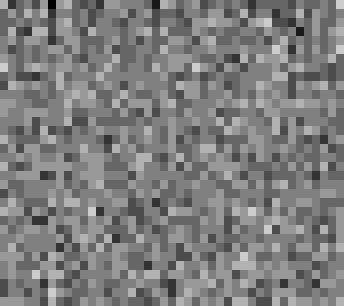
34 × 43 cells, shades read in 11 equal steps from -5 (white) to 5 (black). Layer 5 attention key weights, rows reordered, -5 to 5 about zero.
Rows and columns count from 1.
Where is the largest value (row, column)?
1, 7
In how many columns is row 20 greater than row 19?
19
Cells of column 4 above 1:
4
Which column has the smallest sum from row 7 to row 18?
33
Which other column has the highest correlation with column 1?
22
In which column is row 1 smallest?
43
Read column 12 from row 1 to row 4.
1 2 2 -2
